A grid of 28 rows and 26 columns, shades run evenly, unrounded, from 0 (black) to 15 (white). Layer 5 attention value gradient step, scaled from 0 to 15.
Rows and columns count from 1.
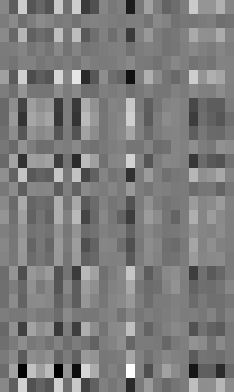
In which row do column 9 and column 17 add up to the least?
27
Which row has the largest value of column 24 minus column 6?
6
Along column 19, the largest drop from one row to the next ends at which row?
28
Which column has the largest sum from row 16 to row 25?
13
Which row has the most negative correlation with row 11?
2
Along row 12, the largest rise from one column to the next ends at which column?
10
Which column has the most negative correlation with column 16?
26
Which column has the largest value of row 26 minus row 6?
15
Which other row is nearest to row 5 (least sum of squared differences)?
23
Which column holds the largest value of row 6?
9
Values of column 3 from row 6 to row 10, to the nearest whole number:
12 9 4 3 5
